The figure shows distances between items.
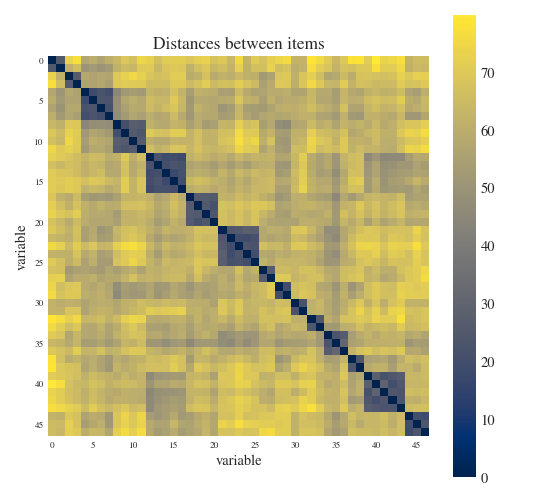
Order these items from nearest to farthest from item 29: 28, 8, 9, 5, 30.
28, 8, 9, 5, 30
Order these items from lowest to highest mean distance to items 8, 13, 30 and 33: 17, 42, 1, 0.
17, 42, 1, 0
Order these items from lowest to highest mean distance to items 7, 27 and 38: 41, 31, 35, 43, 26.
26, 35, 41, 43, 31
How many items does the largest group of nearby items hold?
5
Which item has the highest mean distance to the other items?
0
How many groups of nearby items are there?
15
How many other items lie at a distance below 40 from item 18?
3
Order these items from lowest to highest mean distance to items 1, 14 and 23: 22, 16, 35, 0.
22, 16, 35, 0
